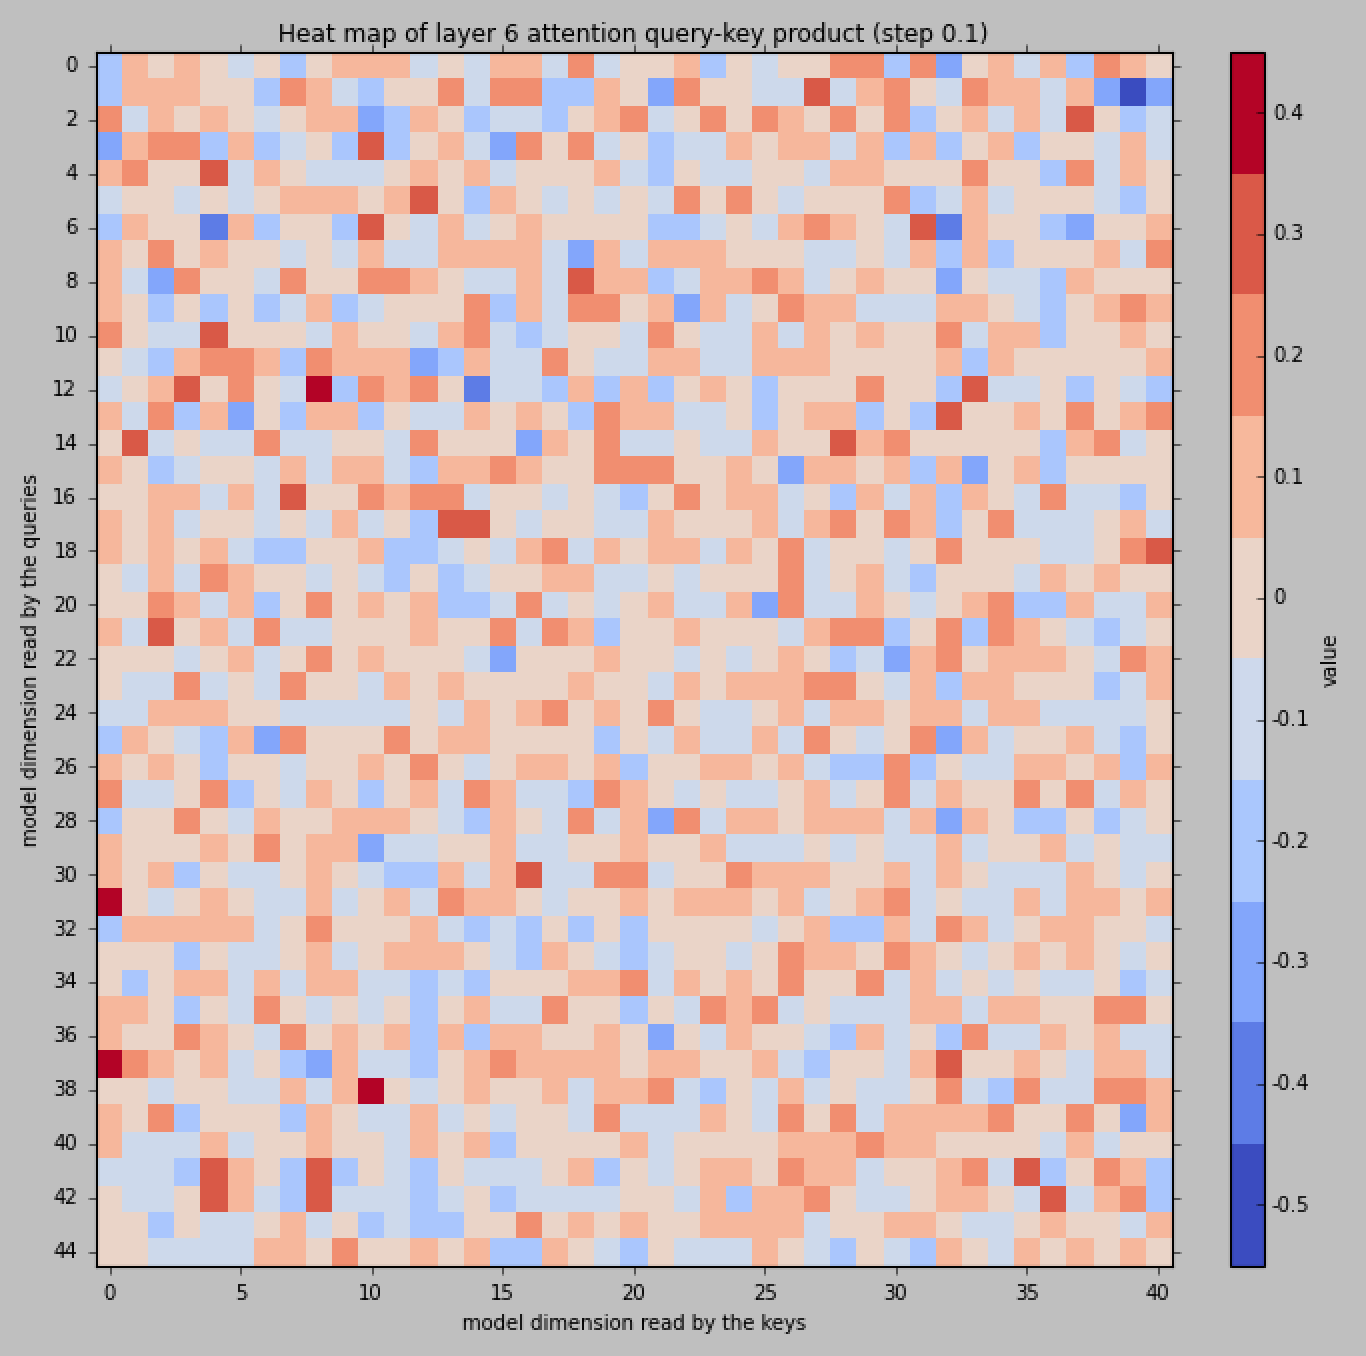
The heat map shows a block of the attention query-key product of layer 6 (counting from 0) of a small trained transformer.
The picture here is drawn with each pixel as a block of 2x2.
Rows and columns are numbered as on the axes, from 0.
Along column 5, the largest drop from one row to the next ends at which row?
13
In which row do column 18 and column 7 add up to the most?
8
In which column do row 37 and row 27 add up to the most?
0
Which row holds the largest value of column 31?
6
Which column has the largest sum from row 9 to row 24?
34
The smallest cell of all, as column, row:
39, 1
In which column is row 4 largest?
4
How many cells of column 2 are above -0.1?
30
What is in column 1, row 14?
0.3
